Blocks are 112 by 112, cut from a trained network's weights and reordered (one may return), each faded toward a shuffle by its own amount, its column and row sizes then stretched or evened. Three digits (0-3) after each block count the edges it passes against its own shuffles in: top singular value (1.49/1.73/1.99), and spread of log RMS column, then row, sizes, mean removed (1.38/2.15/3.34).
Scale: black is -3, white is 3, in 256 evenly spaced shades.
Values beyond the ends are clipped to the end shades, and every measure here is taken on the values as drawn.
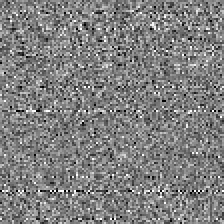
3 0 2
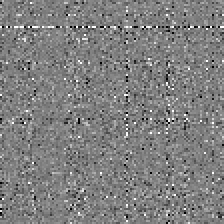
2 2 2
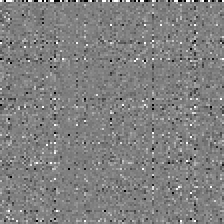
3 2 2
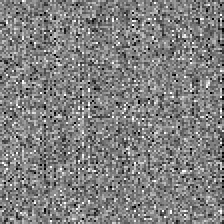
1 2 1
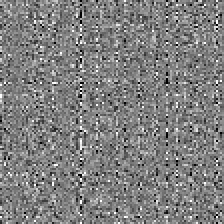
3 3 2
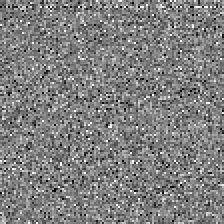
0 0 1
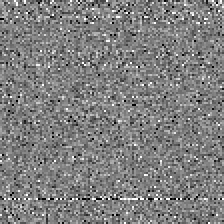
1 0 2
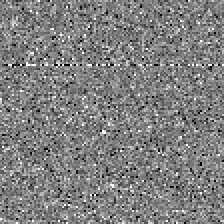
0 0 1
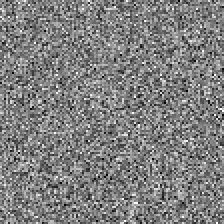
2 0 0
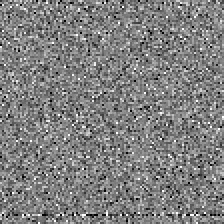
0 0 1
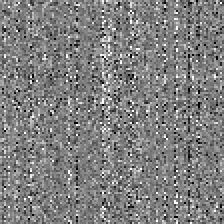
1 3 1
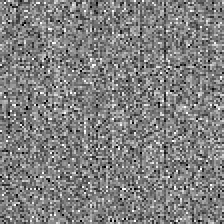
1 0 1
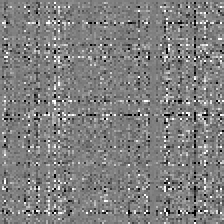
2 3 3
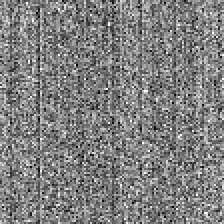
3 0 0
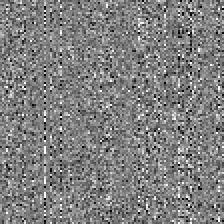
2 3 1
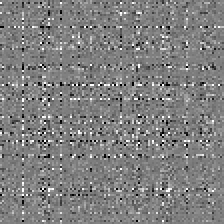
1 3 3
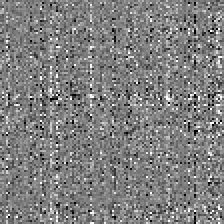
1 3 2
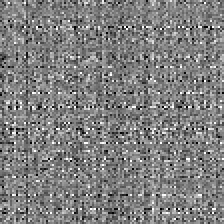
3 0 3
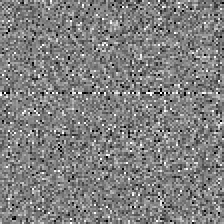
1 1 1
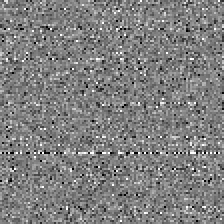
1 1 2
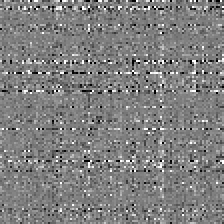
1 2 3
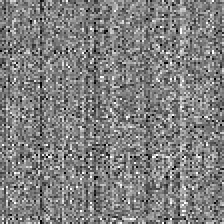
3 1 2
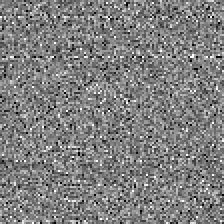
1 0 1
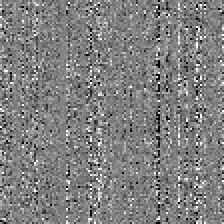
1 3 1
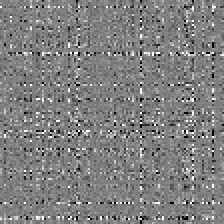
3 3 3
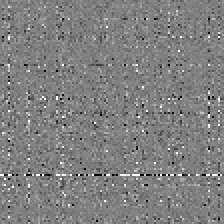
3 2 2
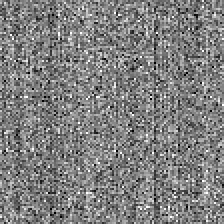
2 0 1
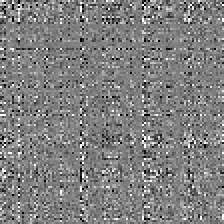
3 3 3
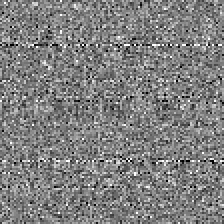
3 0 2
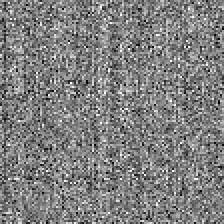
1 0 1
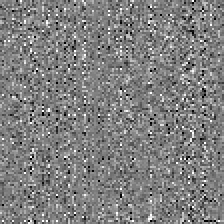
0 3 1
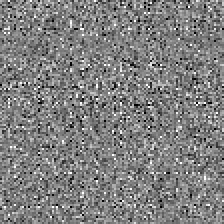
0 2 2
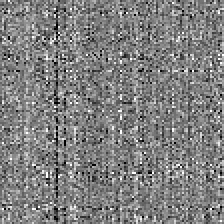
3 2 2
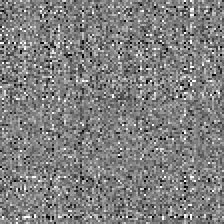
0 2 2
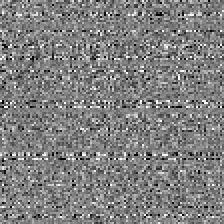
3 1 3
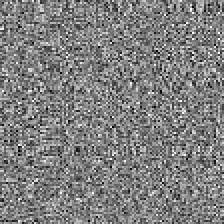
3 1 1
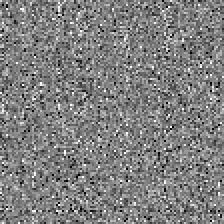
0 2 0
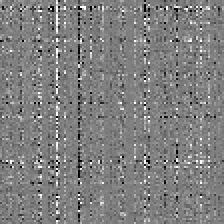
3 3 2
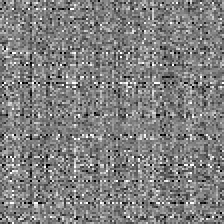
2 1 3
